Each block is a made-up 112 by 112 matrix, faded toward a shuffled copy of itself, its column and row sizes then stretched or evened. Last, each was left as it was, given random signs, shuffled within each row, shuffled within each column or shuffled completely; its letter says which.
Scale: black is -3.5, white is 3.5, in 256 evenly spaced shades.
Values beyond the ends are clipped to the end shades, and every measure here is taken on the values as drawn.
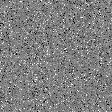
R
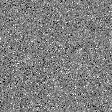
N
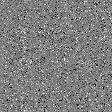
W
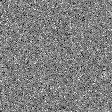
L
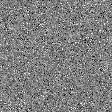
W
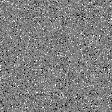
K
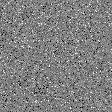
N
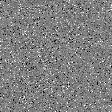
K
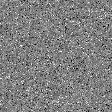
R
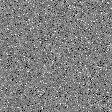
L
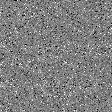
N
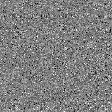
K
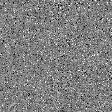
K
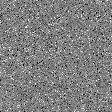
L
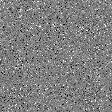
K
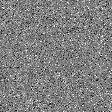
N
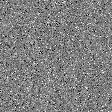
L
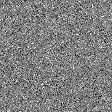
N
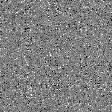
K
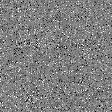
K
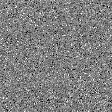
K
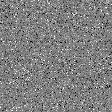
N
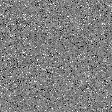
W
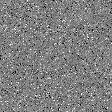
N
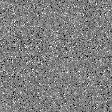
K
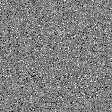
N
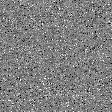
N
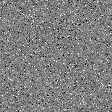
L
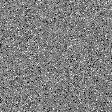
R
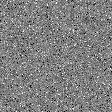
L
